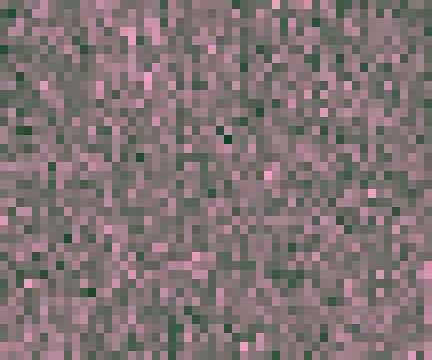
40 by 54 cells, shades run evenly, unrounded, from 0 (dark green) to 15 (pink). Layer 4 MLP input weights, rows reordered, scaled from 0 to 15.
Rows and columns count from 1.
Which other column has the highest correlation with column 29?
53
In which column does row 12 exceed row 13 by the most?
18
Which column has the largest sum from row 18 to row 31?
15
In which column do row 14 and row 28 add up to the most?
20
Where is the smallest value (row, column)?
16, 29
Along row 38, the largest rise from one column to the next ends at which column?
33
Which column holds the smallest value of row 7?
43
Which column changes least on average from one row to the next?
36
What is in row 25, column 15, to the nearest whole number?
8
